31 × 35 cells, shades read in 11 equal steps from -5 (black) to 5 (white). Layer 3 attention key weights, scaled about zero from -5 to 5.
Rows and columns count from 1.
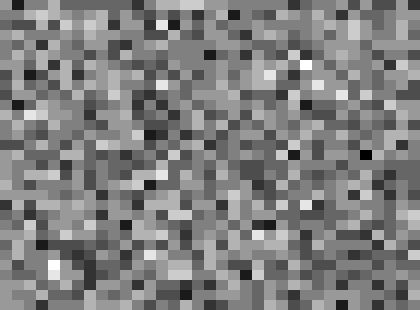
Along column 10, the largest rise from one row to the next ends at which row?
4
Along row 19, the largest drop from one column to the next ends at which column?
13
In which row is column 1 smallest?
21
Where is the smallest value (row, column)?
16, 31
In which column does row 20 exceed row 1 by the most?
2
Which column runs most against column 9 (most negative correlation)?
15
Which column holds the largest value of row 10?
29
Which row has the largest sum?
9
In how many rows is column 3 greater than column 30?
13
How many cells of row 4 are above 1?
6
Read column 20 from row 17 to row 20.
-1 0 0 3
